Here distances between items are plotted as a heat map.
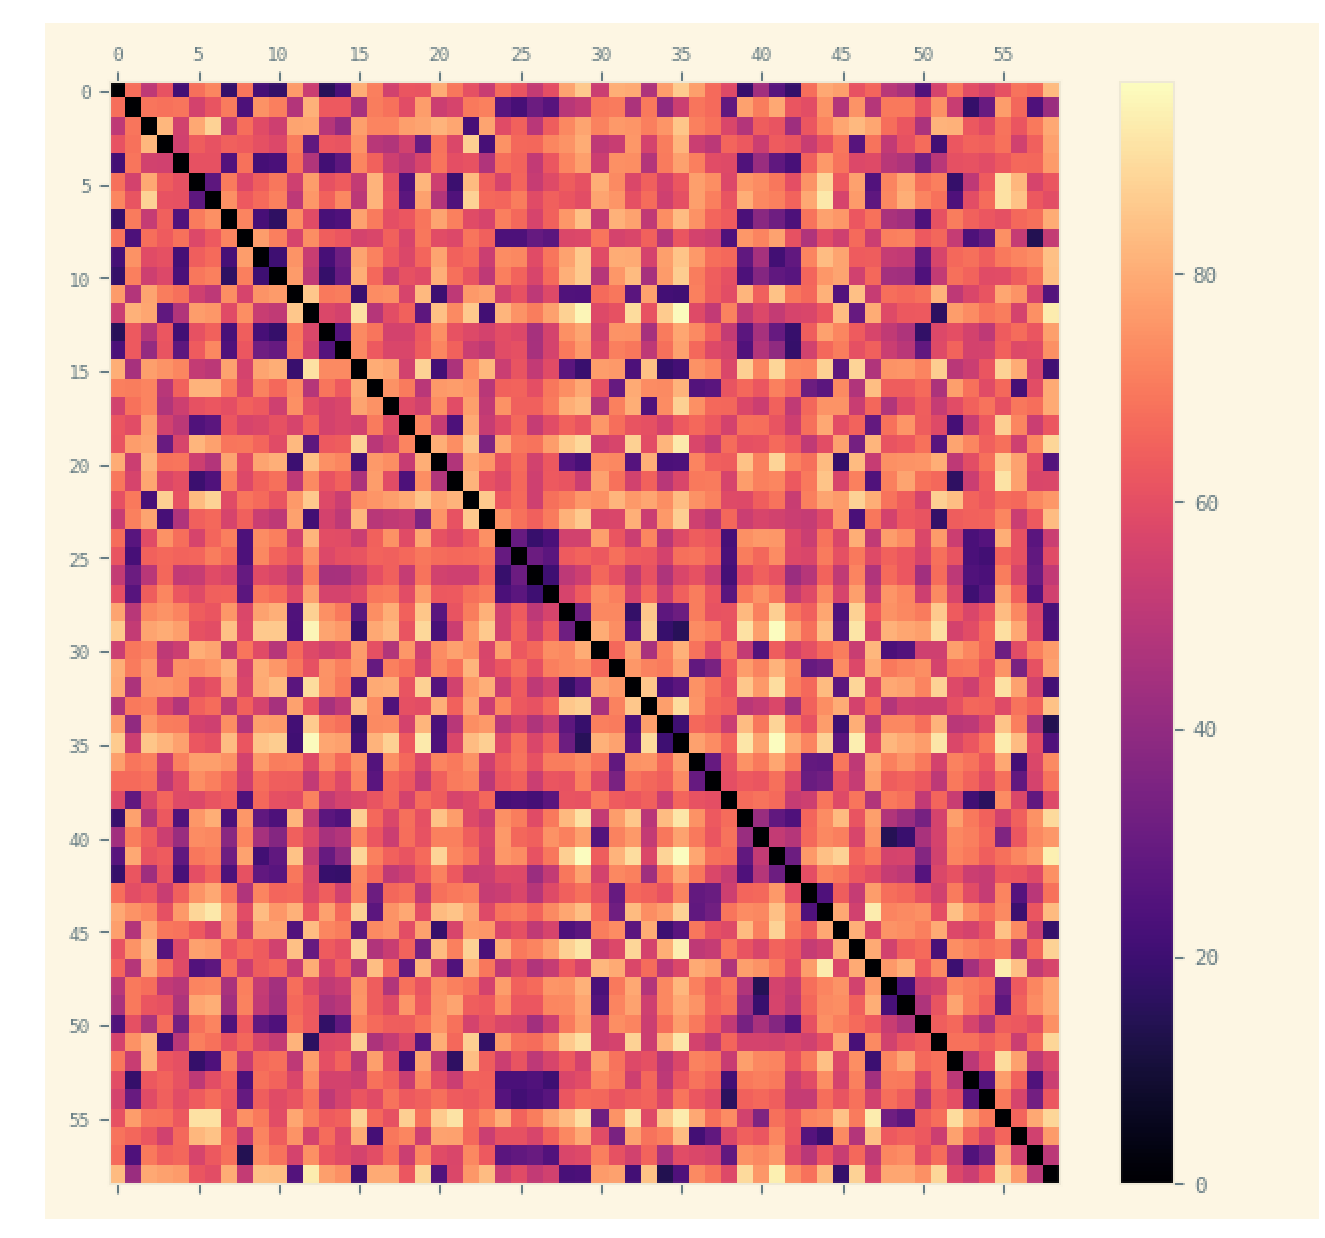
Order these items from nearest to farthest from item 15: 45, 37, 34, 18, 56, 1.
34, 45, 1, 18, 37, 56
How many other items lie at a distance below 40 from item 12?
5
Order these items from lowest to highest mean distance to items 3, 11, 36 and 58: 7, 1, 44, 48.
1, 44, 48, 7
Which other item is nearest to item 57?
8
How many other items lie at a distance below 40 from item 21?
5
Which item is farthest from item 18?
55
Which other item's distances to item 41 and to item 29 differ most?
35
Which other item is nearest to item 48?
40
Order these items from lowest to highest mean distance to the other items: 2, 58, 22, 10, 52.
10, 52, 58, 2, 22
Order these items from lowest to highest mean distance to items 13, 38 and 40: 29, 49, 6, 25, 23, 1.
49, 25, 1, 23, 6, 29
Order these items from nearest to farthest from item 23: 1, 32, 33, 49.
33, 49, 1, 32
